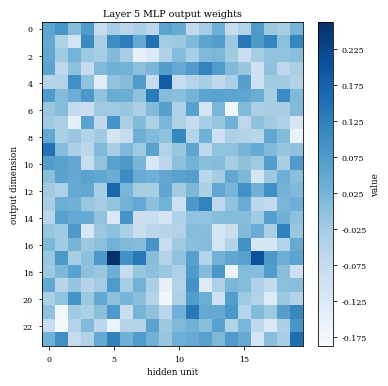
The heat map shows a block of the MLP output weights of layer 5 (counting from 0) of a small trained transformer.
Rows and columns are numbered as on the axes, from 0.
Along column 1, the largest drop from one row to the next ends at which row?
21
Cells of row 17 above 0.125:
3
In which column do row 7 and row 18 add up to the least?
19
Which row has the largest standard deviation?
17
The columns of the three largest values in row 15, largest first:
18, 2, 16
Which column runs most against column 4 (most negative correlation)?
9
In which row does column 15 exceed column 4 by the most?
4
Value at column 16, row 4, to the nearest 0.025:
-0.1
